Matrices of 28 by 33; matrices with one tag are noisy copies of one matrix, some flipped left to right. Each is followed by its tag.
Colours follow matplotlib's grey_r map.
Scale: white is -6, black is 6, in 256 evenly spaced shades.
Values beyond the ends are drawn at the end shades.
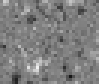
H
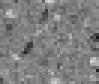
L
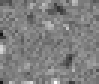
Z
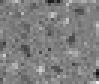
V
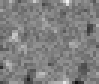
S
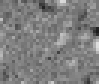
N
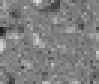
N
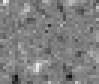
H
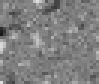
N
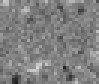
H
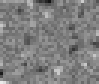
V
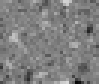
S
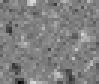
S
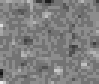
V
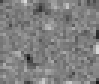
Z
